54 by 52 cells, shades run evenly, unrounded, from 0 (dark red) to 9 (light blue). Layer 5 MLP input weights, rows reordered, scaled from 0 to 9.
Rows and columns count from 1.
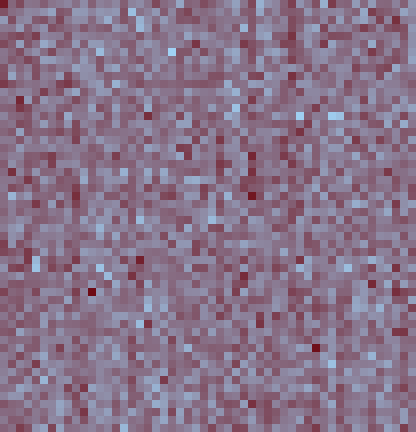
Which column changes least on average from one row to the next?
34
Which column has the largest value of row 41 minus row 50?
18
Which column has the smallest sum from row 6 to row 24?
32
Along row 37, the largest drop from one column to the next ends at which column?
12
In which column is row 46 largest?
42
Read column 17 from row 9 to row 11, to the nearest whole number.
5 4 4
